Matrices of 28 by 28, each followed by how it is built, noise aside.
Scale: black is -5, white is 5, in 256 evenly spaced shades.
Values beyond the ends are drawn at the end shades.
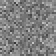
repeating rows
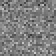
repeating columns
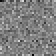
uneven rows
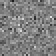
uneven rows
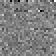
uneven rows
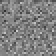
repeating columns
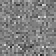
uneven rows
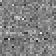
uneven rows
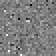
sparse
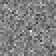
diagonal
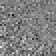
lower triangular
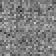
blocks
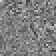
upper triangular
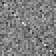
diagonal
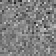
upper triangular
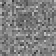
blocks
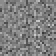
repeating rows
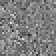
lower triangular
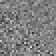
lower triangular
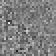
lower triangular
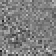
lower triangular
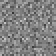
repeating columns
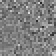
upper triangular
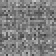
blocks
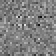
uneven rows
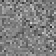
upper triangular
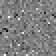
sparse
